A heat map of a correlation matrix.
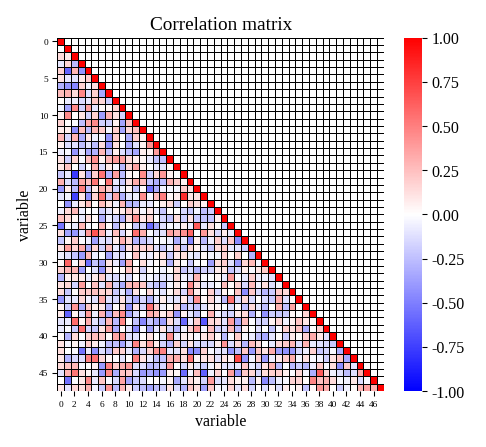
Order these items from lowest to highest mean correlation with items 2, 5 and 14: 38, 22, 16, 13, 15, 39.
39, 15, 22, 38, 16, 13
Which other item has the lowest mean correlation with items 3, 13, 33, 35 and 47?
42
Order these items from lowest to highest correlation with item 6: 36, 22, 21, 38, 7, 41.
7, 38, 41, 36, 22, 21
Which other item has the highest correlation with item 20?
25
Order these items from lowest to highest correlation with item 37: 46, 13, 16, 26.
26, 16, 13, 46
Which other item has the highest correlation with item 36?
13
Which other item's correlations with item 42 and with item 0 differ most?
19
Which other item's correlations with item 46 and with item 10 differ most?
1
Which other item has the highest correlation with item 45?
38
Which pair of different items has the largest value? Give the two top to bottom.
18, 21
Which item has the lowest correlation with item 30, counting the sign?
4
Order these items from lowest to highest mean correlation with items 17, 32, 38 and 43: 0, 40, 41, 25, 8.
8, 0, 40, 41, 25
